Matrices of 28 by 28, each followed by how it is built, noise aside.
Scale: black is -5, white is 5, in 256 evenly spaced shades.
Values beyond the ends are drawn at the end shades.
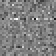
uneven rows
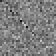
diagonal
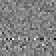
uneven rows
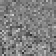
lower triangular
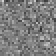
upper triangular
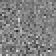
lower triangular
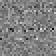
uneven rows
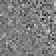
upper triangular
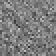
Toeplitz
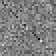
diagonal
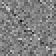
diagonal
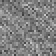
Toeplitz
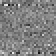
uneven rows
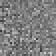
lower triangular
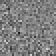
lower triangular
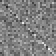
diagonal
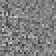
lower triangular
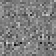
uneven rows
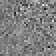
upper triangular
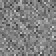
Toeplitz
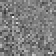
lower triangular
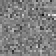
uneven rows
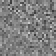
upper triangular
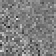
lower triangular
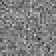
diagonal
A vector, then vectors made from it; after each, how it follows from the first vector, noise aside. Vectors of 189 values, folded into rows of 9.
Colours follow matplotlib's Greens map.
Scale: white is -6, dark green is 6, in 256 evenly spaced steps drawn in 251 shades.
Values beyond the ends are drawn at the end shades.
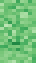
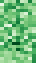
scaled up.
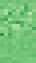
wrapped around, partly zeroed.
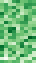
wrapped around, negated, scaled up.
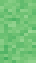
wrapped around, shrunk.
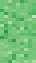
wrapped around, partly zeroed.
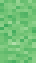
negated, shrunk.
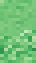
wrapped around, partly zeroed.
